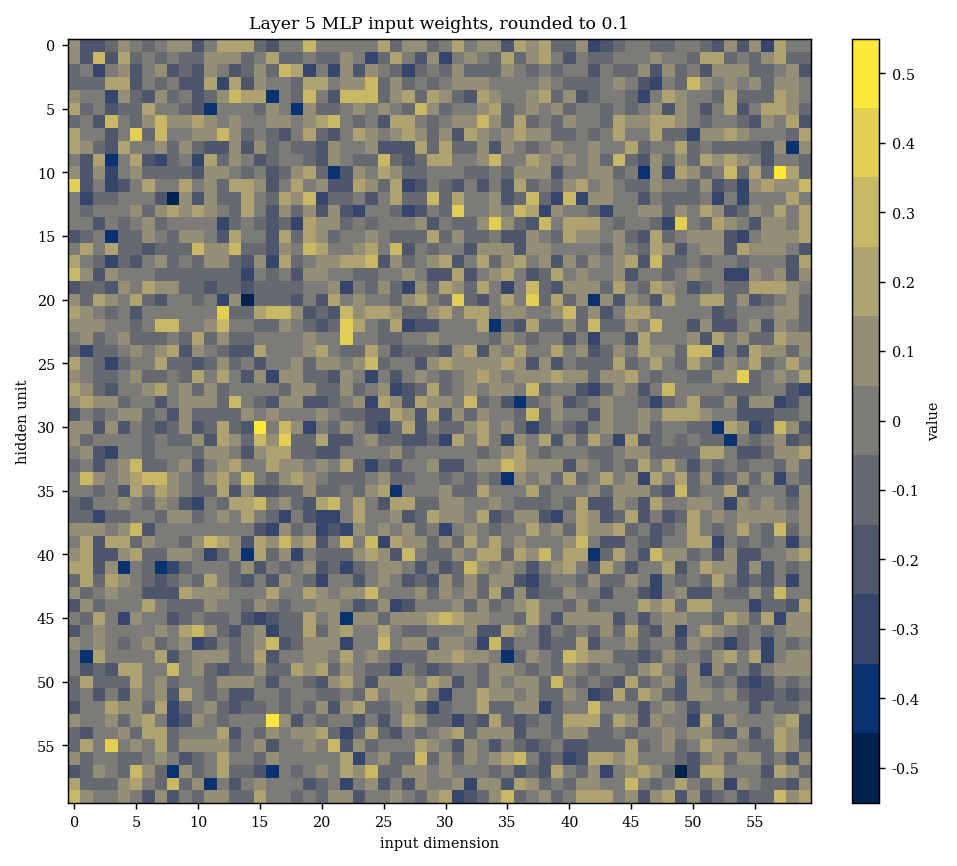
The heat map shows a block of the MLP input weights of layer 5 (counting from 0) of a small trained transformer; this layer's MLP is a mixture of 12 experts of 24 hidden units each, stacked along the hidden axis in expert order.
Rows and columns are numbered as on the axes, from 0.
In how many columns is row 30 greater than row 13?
23
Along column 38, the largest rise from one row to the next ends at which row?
14
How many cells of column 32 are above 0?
21
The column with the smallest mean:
16
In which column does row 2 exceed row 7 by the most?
17
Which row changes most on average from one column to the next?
20
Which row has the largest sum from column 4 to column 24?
39
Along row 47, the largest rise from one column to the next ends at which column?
34
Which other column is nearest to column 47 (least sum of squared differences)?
44
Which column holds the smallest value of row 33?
24
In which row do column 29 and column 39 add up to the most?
50
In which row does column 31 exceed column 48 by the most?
13
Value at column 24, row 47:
0
